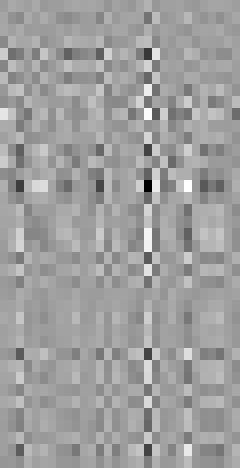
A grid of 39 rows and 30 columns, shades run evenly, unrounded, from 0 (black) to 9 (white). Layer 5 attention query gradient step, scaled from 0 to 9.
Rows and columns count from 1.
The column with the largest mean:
1
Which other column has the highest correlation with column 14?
20
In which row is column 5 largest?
16
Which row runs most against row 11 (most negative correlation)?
25
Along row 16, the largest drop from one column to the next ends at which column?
19
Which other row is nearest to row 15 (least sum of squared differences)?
17
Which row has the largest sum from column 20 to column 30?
5
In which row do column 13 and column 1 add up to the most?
10
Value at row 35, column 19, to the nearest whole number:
4
